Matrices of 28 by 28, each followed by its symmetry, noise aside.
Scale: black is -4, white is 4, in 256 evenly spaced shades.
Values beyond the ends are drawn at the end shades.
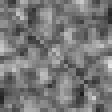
same after a half turn.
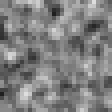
antisymmetric.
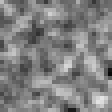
symmetric.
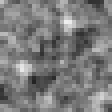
symmetric.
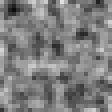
no symmetry.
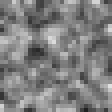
antisymmetric.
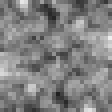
same after a half turn.
